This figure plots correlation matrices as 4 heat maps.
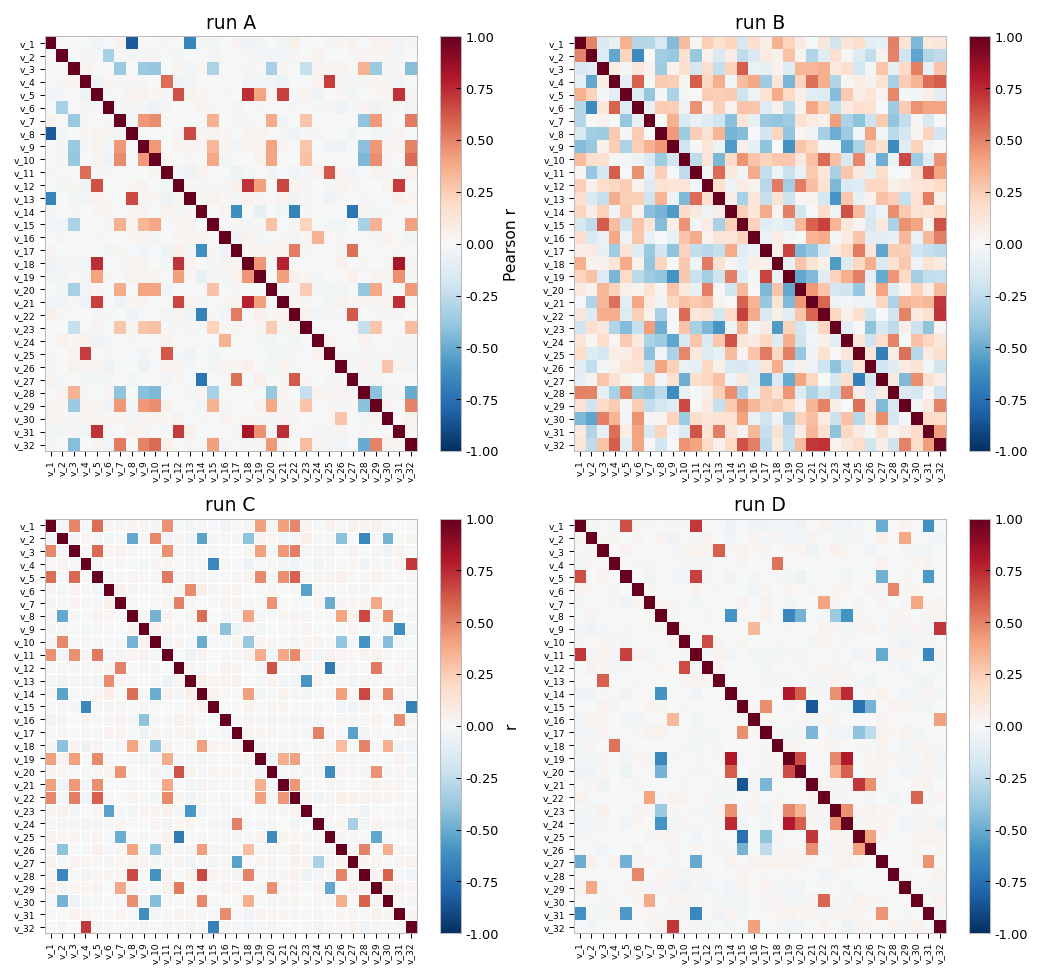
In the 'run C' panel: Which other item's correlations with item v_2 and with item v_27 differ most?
v_28
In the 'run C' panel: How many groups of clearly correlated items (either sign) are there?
7
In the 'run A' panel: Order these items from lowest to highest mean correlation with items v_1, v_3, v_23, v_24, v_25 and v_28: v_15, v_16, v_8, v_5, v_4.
v_8, v_15, v_5, v_16, v_4
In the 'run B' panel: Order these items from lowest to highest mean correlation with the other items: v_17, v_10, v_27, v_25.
v_17, v_27, v_25, v_10
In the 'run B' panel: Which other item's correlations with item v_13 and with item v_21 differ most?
v_15
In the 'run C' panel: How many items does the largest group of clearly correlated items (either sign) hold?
8
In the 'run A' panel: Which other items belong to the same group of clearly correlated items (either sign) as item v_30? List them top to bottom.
v_26
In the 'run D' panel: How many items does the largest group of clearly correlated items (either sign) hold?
6
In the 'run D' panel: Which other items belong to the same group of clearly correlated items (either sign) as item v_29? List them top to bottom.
v_2
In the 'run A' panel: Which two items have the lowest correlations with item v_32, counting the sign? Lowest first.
v_28, v_3
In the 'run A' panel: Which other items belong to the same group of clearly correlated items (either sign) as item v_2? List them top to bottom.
v_6
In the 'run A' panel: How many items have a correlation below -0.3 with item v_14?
3
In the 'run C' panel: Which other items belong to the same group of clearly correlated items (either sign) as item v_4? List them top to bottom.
v_15, v_32
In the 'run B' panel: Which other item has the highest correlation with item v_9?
v_8
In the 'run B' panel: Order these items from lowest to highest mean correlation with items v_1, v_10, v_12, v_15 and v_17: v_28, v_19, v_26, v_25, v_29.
v_26, v_28, v_19, v_25, v_29
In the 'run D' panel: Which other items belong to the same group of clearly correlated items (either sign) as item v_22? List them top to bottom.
v_7, v_30
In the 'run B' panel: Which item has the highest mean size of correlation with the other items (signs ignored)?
v_19
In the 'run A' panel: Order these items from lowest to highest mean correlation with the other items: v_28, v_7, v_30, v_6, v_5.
v_28, v_6, v_30, v_7, v_5
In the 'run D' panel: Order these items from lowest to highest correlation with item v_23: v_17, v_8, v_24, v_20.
v_8, v_17, v_20, v_24
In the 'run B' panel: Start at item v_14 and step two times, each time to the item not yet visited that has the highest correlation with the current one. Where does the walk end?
v_28
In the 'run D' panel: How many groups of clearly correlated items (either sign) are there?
10
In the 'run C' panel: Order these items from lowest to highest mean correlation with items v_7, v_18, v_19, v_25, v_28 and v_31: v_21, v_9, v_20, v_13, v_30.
v_9, v_20, v_13, v_21, v_30
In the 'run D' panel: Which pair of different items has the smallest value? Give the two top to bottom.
v_15, v_21
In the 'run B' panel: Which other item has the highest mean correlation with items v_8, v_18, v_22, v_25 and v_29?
v_10
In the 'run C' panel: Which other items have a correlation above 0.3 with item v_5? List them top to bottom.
v_1, v_3, v_11, v_19, v_21, v_22
